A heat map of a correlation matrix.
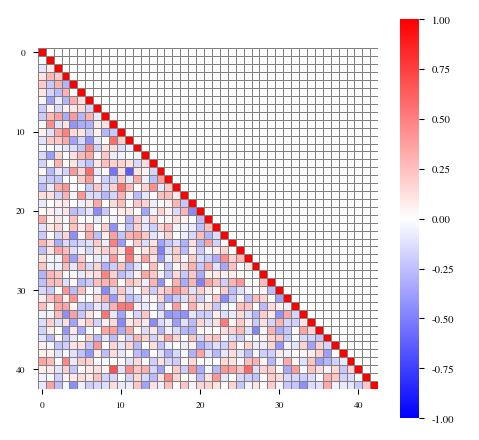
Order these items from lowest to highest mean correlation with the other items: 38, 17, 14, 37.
38, 37, 14, 17
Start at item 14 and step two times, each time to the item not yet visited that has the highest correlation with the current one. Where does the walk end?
10
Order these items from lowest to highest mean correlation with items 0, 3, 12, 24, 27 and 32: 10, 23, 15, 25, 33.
33, 15, 23, 25, 10
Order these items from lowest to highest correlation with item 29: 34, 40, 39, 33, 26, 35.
39, 34, 26, 33, 40, 35
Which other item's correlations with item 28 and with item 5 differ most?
8
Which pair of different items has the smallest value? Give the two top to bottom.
11, 15
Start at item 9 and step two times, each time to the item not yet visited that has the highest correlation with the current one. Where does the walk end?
26
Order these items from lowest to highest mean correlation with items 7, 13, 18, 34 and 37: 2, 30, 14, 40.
2, 14, 30, 40
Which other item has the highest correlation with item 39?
3
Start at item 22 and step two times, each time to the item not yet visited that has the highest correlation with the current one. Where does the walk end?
16
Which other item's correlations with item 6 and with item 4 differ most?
23
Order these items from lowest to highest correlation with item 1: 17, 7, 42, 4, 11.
4, 17, 7, 11, 42
